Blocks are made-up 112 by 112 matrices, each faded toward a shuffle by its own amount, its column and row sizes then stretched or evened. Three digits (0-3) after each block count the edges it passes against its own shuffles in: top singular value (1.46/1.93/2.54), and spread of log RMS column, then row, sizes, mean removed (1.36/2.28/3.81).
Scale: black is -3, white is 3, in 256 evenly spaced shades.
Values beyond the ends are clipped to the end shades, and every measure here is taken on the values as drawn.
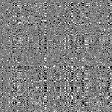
3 2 2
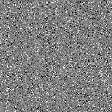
2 1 1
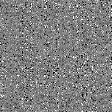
0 2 1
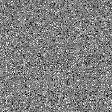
0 1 1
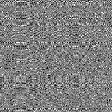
3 0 2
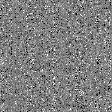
0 2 0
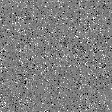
0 1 1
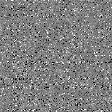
2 1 2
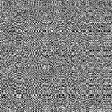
3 1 2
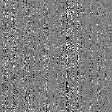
1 3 1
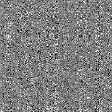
2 2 1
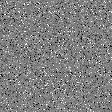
0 0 1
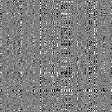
3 3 2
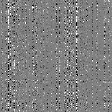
3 3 1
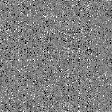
1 2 1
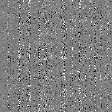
0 3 1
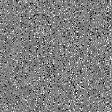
2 2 0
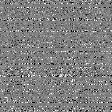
1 1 3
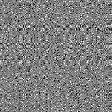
3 1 1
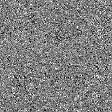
1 1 1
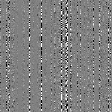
3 3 0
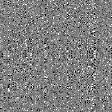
2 2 1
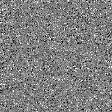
1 1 1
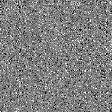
2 1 1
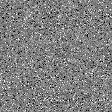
1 0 1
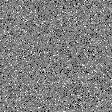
0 0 1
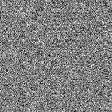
2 0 0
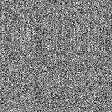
2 0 0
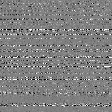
3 0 3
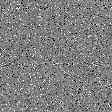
0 0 1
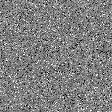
0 0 0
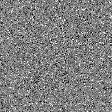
1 1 1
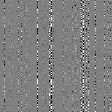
3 3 0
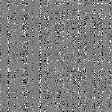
1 3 2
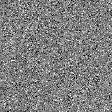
1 1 0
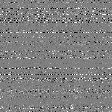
2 0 3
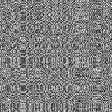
3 0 0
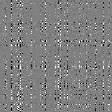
3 3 2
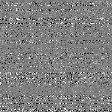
0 1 3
